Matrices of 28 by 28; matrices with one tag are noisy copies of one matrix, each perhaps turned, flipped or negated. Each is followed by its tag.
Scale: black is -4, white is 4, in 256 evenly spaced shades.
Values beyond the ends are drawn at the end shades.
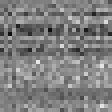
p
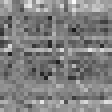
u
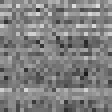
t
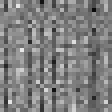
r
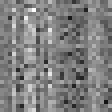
p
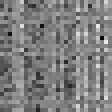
t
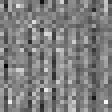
r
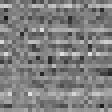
r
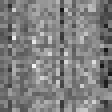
u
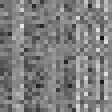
t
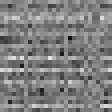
r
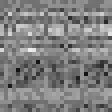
p
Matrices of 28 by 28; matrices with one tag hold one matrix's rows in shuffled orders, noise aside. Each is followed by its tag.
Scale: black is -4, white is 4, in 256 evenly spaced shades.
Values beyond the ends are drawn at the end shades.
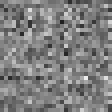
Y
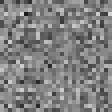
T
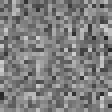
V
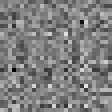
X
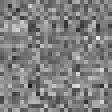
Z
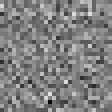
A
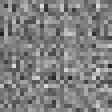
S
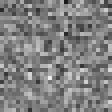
Y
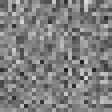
X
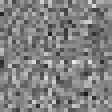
A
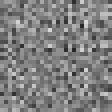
X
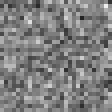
Y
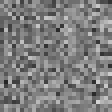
S
